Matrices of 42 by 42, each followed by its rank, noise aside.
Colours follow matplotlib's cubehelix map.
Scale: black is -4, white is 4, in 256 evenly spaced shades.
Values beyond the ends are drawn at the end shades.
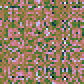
six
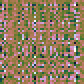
three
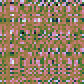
three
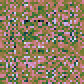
six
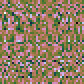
four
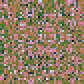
eight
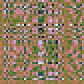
three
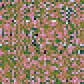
eight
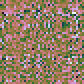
six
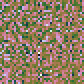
six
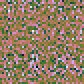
six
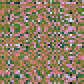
four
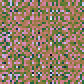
four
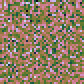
eight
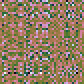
four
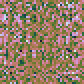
eight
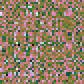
six
